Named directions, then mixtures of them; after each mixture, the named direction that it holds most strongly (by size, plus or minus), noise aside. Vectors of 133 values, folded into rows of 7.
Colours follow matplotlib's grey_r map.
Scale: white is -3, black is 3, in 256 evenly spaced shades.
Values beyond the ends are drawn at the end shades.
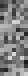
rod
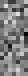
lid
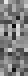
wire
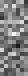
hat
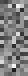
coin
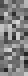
rod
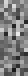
wire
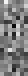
wire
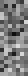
hat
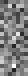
coin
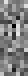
wire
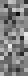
lid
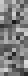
rod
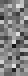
coin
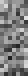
rod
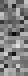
hat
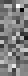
coin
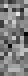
lid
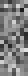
lid
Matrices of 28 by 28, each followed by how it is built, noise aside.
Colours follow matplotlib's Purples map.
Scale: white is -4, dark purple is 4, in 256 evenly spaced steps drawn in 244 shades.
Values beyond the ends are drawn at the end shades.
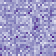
blocks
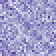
Toeplitz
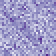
Toeplitz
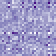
low rank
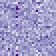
uneven columns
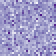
uneven columns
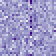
uneven columns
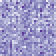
blocks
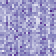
blocks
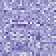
low rank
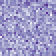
blocks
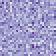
low rank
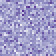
noise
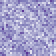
Toeplitz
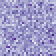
blocks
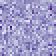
low rank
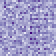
blocks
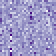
uneven columns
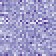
low rank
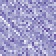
Toeplitz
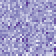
low rank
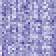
blocks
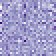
low rank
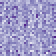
blocks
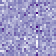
uneven columns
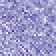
Toeplitz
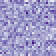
low rank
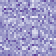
low rank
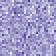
blocks
